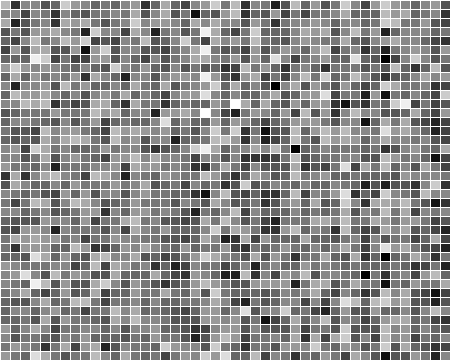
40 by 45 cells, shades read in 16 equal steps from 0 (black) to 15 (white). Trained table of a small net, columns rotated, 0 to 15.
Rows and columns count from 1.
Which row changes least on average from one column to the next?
25
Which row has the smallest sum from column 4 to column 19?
30
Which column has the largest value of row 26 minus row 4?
39
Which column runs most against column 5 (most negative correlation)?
17
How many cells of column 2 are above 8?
10
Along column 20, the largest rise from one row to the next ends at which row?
3
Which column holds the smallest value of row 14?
37
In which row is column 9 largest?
5
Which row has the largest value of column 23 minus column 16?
40
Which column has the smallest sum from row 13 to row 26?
27
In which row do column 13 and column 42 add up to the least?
12
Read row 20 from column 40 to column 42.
5 9 8
